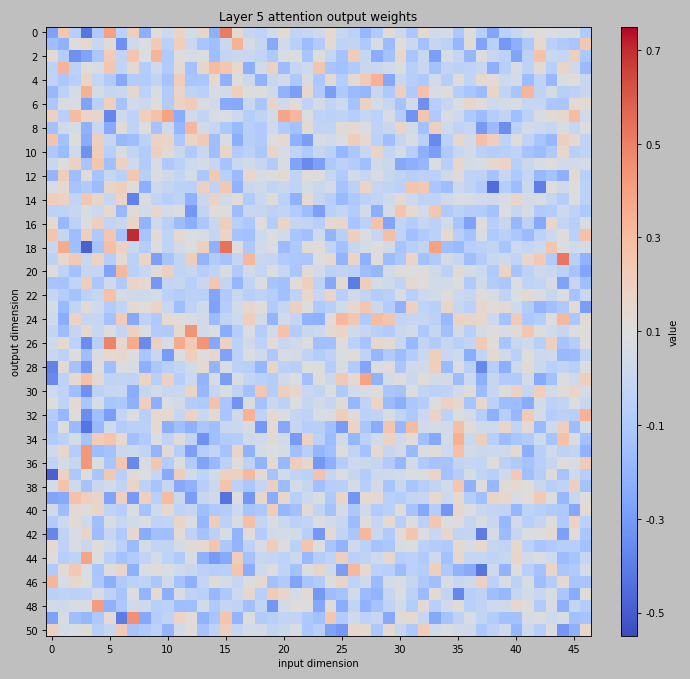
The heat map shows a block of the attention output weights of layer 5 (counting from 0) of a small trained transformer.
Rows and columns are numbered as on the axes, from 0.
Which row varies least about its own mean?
22
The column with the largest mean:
35
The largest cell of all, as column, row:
7, 17
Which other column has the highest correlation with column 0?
37
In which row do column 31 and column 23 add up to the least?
11
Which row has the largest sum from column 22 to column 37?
24
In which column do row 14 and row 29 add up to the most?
3
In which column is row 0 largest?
15
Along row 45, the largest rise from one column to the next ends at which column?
26
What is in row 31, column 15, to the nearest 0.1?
-0.1
